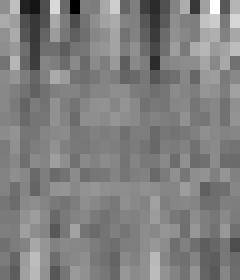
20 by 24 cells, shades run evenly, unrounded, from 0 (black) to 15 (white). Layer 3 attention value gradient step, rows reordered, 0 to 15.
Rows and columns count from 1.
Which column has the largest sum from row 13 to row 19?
16
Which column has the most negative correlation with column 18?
7
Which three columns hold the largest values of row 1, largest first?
22, 6, 12
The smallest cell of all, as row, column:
1, 8
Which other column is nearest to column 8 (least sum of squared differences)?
3
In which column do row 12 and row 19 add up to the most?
4
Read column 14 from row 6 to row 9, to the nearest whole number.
6 7 8 8
